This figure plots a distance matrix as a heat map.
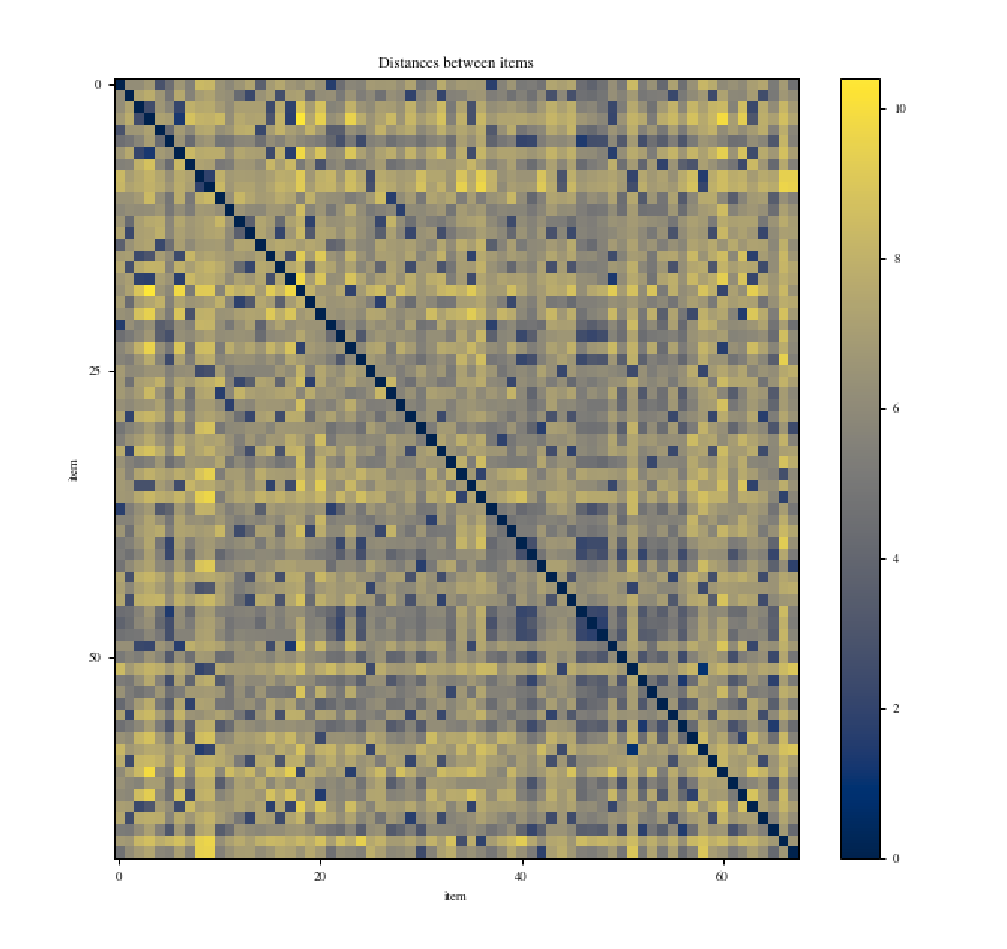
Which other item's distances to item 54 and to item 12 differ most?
7
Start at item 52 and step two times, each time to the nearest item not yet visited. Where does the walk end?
65
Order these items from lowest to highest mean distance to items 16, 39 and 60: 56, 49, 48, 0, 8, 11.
48, 56, 0, 11, 49, 8
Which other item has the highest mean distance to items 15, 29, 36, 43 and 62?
9
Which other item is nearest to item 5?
46
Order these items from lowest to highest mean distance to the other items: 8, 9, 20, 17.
17, 20, 8, 9
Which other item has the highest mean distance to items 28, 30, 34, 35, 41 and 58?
18
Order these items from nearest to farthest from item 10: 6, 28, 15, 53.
28, 53, 15, 6
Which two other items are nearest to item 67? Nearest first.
42, 30
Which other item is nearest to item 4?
14
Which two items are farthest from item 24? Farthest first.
66, 36
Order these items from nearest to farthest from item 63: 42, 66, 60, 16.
42, 16, 66, 60
